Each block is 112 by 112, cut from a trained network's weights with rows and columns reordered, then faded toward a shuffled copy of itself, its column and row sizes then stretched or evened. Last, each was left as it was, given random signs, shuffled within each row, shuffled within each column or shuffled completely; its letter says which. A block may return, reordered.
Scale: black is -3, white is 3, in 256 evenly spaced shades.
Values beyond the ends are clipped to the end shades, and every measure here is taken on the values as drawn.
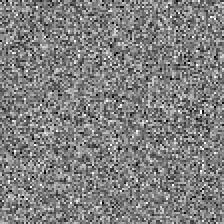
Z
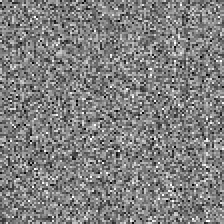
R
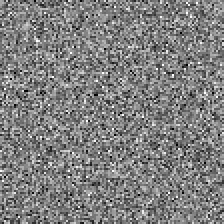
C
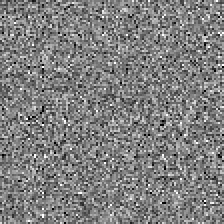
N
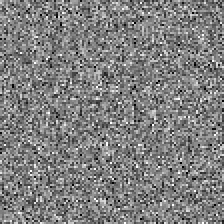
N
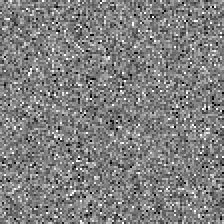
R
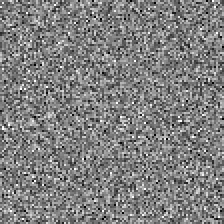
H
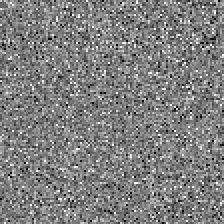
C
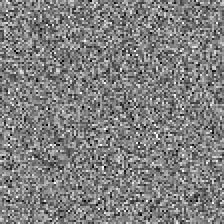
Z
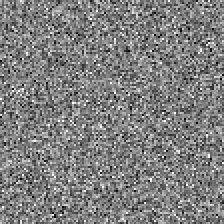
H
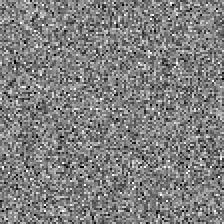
C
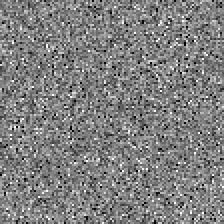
H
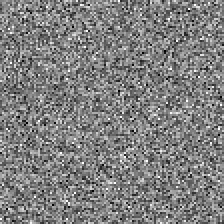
H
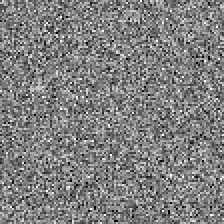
C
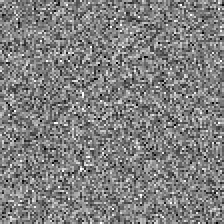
H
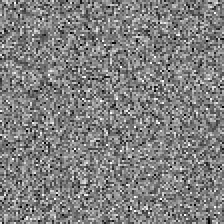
H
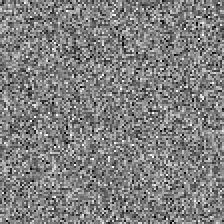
R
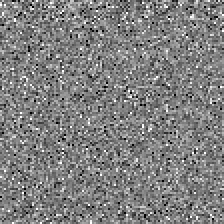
Z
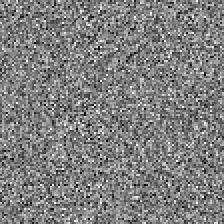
N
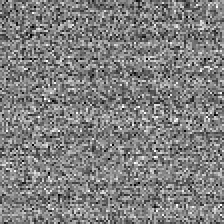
N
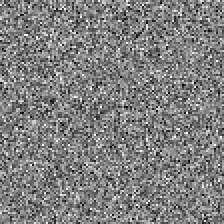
H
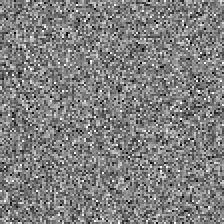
H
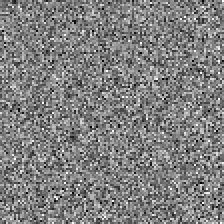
Z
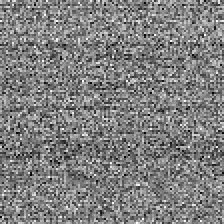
N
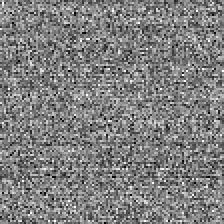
N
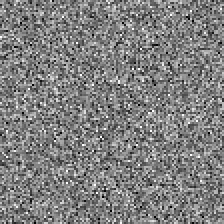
H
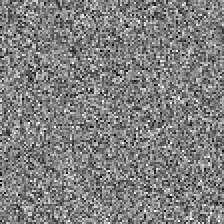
R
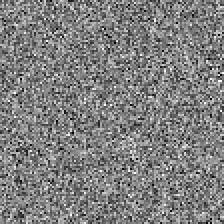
R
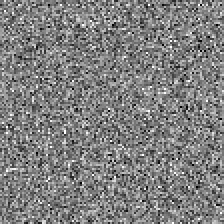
N
